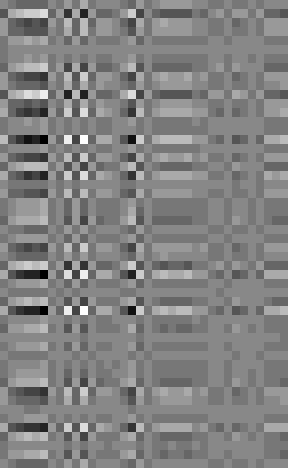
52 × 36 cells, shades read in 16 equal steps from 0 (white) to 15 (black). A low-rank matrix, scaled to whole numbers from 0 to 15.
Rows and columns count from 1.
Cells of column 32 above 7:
11
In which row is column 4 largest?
16
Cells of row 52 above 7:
16
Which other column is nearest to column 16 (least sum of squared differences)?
30
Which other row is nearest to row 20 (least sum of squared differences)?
13
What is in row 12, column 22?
6
